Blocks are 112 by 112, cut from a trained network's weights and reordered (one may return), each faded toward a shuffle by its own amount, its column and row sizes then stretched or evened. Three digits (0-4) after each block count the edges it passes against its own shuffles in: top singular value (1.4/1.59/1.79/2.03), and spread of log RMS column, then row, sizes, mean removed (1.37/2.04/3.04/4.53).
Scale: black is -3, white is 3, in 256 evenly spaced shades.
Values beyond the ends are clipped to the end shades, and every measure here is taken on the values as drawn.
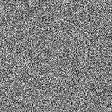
2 0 0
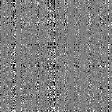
4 4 2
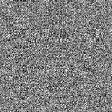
4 1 1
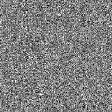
1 1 1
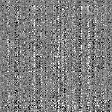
4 3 3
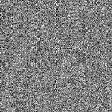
3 1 1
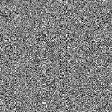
3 2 1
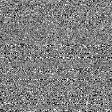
0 0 3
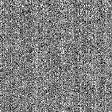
1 1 1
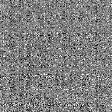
0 1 3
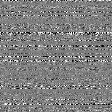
2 0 4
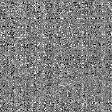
1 2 3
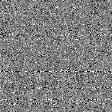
0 1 3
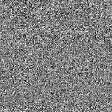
1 1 2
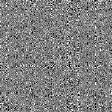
3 3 2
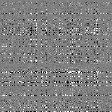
1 3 4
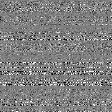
1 1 4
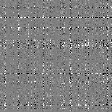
2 3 3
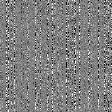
3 4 0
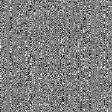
0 4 2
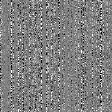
0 4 0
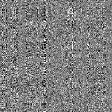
4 3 1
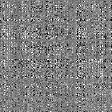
2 3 3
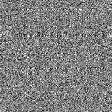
3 0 2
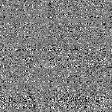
1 2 3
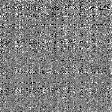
2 2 3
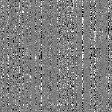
2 4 2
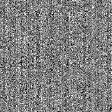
2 2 1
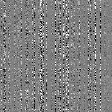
2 4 2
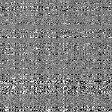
3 2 4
